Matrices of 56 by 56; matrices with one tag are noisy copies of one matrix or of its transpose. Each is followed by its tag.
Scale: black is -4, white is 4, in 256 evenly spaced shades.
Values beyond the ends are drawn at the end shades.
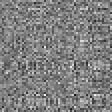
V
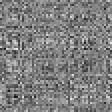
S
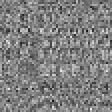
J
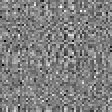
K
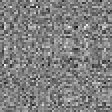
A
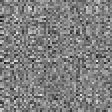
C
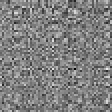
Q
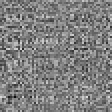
S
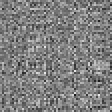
V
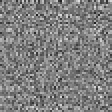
C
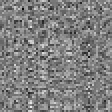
J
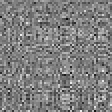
V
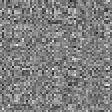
Q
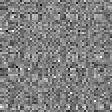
Q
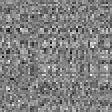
J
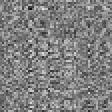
J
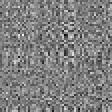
K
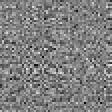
K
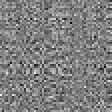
K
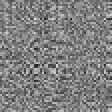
K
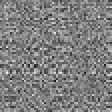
K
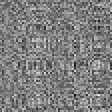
V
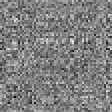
S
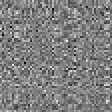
Q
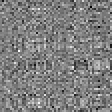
V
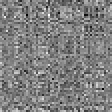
S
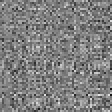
V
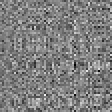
V
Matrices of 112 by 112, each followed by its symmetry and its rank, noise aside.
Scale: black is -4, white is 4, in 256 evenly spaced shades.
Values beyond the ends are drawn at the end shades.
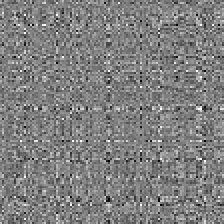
antisymmetric, rank four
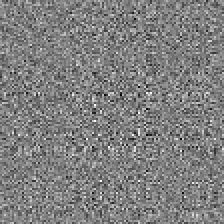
antisymmetric, rank six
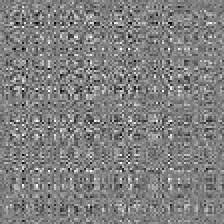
no symmetry, rank four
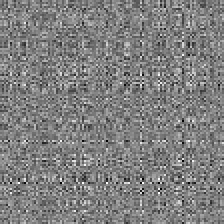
no symmetry, rank four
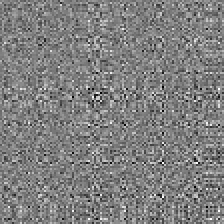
symmetric, rank five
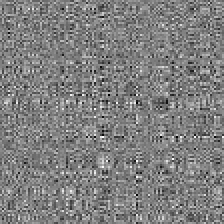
antisymmetric, rank six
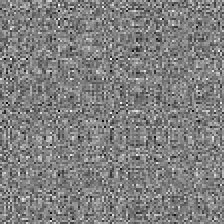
antisymmetric, rank six
